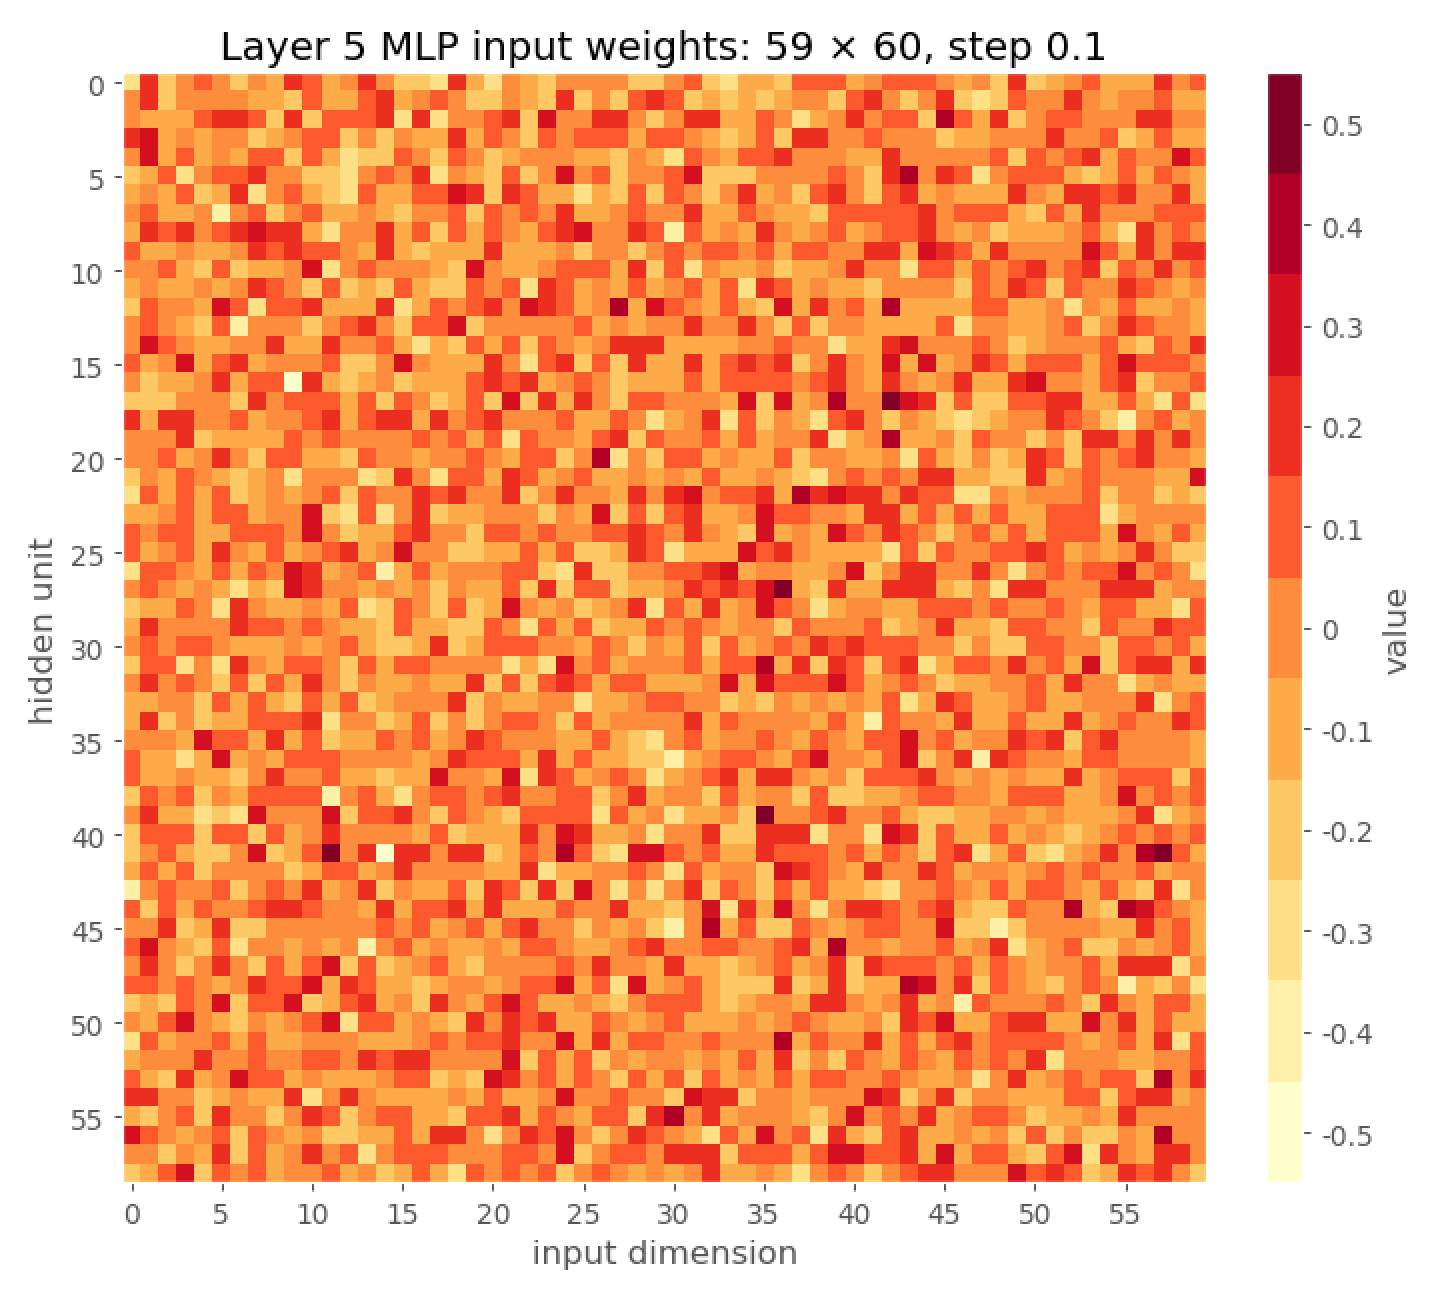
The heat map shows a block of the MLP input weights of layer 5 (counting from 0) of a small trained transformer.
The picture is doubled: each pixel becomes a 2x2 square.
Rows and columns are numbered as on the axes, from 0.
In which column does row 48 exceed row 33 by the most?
43
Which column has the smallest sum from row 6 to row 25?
12
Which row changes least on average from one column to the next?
30
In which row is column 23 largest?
2
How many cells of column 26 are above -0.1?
37
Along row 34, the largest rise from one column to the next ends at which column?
42
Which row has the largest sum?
57
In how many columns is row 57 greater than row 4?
31
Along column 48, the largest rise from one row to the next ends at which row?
46
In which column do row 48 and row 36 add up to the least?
47
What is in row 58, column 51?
0.2
